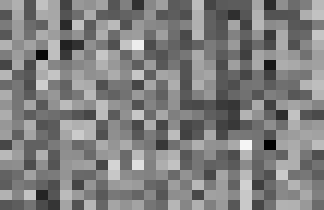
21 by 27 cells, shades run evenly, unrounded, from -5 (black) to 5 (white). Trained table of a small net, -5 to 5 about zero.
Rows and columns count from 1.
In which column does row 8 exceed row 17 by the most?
5
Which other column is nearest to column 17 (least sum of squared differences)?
2
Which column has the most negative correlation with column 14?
26
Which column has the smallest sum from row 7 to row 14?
19
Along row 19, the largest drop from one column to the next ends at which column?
22
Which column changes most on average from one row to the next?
12
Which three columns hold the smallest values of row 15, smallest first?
23, 14, 1
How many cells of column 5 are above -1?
14
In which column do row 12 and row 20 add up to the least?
4
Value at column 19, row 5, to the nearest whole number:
-1
